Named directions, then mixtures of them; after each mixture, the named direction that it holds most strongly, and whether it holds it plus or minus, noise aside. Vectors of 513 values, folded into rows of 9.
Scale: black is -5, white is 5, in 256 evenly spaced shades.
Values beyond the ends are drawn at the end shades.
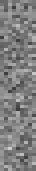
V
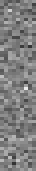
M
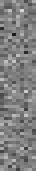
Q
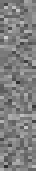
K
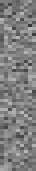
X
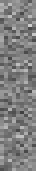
X, minus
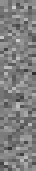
V, minus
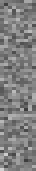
K, plus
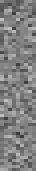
X, plus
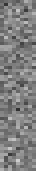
K, plus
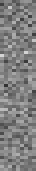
X, plus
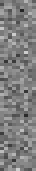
Q, minus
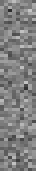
M, minus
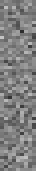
V, minus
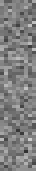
M, plus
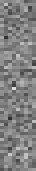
K, minus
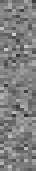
Q, minus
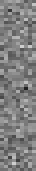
M, minus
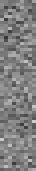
K, minus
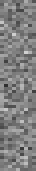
Q, minus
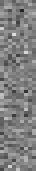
Q, minus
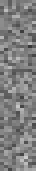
V, minus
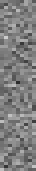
K, plus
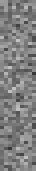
V, minus
